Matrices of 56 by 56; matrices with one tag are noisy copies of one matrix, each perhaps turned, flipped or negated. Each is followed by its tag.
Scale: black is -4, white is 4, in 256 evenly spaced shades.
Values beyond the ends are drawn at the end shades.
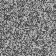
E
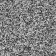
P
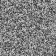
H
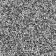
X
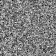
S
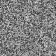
S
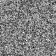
H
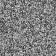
H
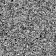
H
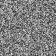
S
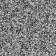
E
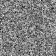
H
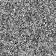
H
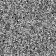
P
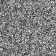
E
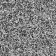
E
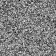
S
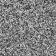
P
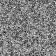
E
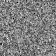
H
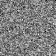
X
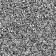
S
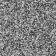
E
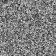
H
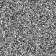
S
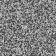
X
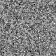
P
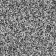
P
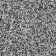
P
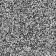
P
